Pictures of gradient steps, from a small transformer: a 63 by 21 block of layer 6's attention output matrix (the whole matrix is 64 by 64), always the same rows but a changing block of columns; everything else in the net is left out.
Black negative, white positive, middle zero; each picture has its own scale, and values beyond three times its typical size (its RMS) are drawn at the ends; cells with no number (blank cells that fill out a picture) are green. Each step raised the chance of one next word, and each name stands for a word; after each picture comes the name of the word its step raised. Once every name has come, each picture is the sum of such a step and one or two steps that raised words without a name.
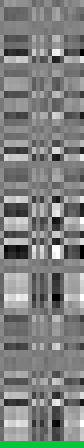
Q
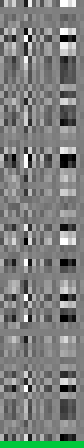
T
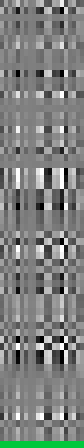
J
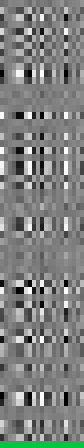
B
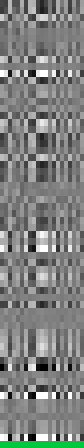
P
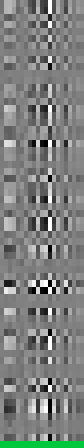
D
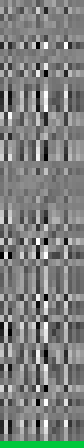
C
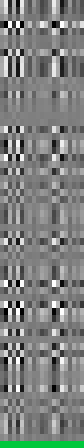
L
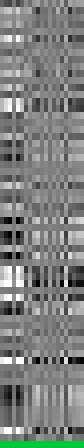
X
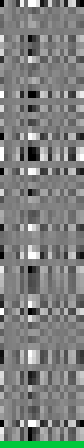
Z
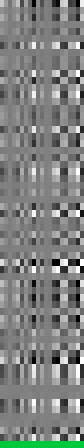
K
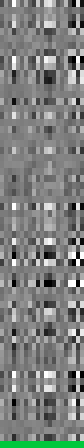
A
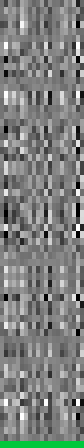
C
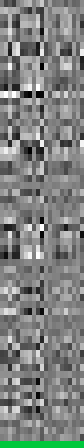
Z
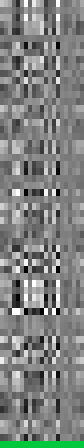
K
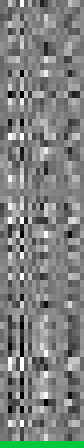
P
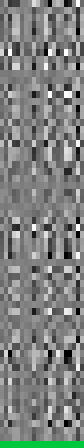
Z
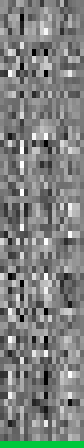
B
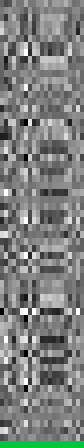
T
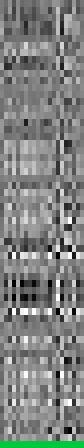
X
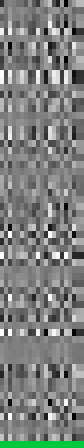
A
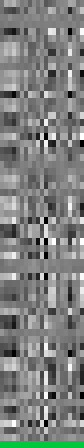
B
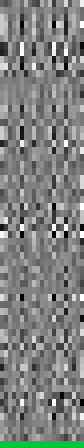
P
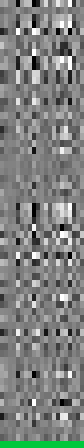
A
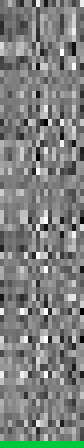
Z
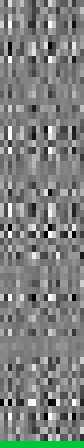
X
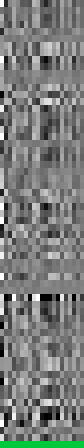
T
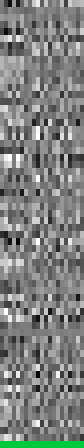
T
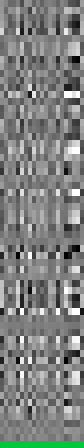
Z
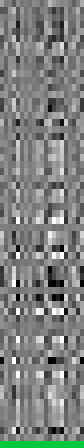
X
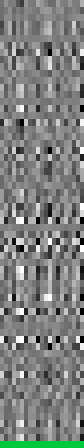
Q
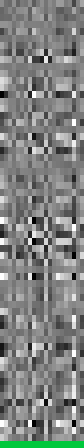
Q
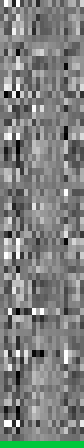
Z
